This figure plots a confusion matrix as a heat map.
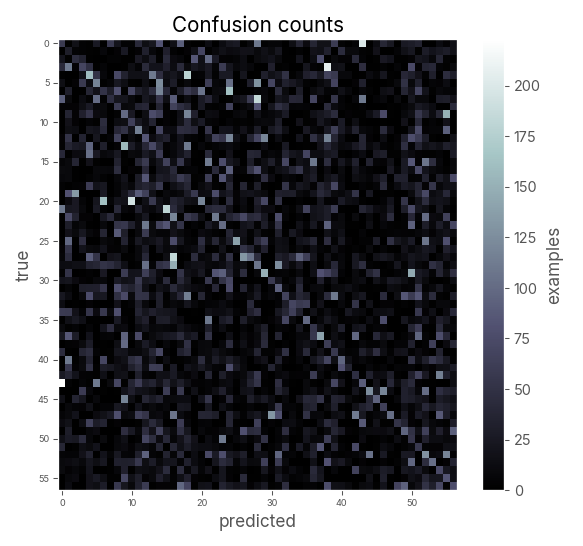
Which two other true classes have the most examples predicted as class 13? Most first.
4, 9
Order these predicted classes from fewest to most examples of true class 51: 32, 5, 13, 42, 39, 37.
13, 5, 39, 32, 42, 37
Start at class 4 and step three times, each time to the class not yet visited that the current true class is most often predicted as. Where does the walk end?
14
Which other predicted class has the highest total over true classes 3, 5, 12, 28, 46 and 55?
38
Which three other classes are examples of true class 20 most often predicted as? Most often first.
10, 6, 29
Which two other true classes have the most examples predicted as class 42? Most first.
47, 37
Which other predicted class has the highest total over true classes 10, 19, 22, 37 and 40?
1
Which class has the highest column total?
12
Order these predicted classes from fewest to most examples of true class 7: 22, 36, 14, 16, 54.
22, 54, 14, 36, 16
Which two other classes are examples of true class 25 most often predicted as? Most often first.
52, 1
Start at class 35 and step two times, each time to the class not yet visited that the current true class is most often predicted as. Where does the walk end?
15
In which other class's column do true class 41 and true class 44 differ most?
46
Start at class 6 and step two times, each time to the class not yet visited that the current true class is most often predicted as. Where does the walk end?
8
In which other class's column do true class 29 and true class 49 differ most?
50
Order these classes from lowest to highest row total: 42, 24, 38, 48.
24, 38, 48, 42
